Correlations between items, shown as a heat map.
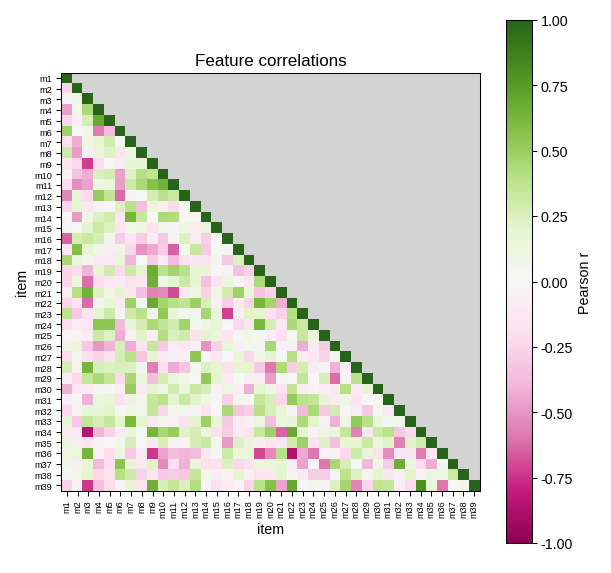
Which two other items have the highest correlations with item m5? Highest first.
m4, m24
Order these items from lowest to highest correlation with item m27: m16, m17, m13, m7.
m16, m17, m7, m13
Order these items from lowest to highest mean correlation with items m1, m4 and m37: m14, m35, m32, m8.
m35, m14, m8, m32
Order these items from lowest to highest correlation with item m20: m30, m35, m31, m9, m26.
m35, m30, m31, m26, m9
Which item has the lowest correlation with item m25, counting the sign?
m37
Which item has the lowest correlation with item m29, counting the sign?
m26
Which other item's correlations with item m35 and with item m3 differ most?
m34
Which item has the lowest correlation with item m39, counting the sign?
m3
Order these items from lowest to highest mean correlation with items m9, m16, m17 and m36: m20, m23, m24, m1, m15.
m23, m1, m24, m15, m20
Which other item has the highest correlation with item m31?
m22
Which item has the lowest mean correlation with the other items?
m36
